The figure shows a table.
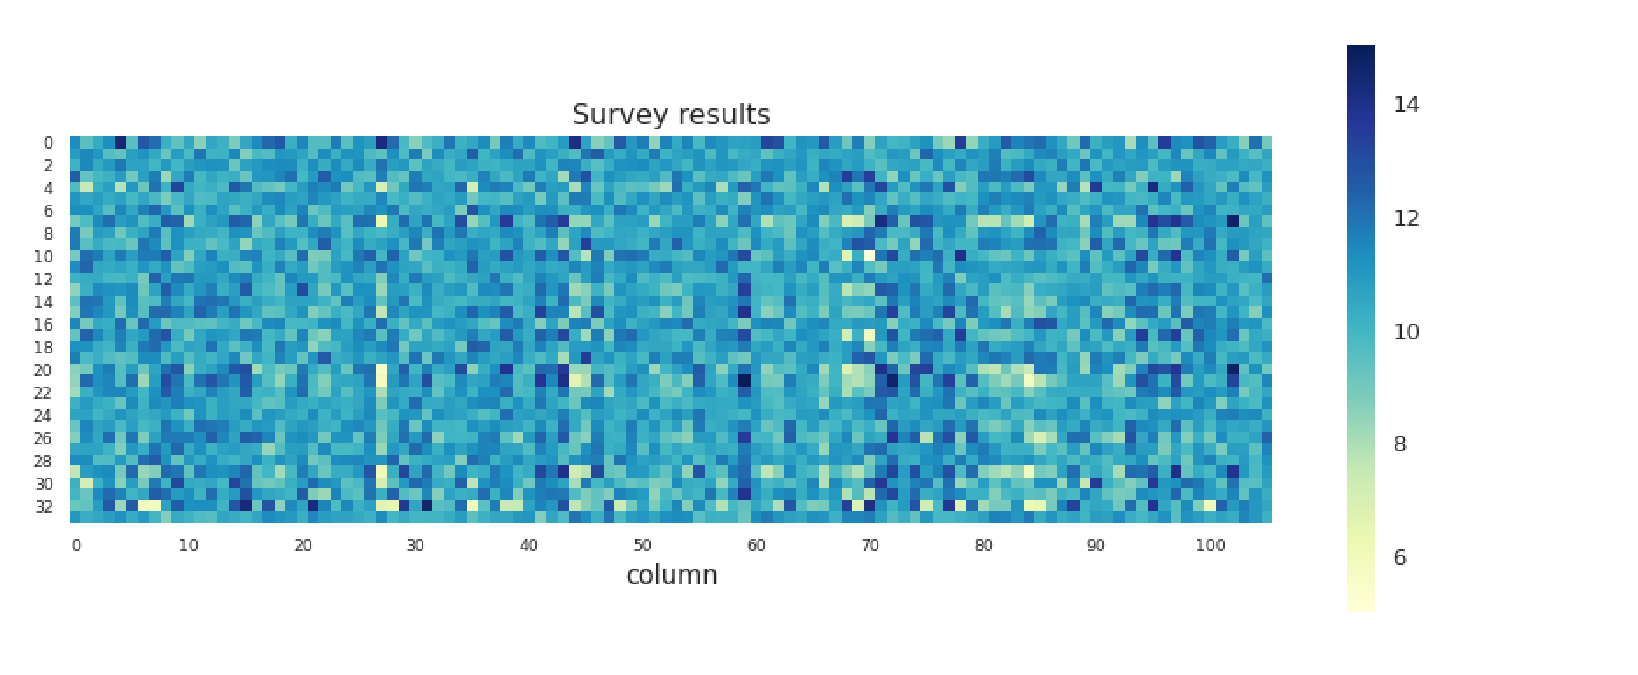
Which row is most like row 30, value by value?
4
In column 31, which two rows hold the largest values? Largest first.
32, 21
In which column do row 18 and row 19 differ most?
70
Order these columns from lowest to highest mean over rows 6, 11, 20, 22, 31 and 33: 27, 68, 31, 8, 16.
68, 27, 16, 31, 8
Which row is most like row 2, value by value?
11
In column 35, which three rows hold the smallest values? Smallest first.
32, 4, 30
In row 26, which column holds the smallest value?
85
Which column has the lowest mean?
27
